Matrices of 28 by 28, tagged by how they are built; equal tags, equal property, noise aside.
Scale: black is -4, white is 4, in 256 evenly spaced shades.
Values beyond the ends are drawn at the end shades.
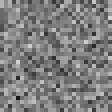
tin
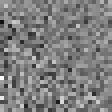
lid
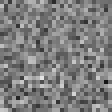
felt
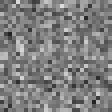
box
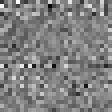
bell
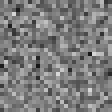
felt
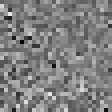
lid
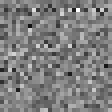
bell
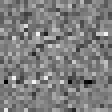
bell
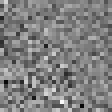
lid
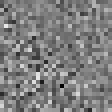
lid
